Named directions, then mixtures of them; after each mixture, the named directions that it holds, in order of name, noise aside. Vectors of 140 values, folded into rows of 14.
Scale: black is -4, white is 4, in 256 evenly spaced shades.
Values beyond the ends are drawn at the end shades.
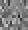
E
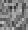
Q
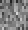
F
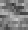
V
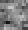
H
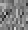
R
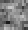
H.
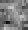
H.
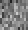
E, F.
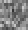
H, Q.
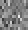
E.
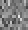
E.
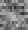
Q, V.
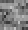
H, R.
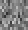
E, R.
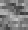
V.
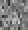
E, V.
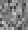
E, Q.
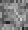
F, H.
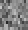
E, H.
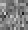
R, V.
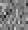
R.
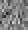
E, R.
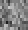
E, H.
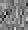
R.
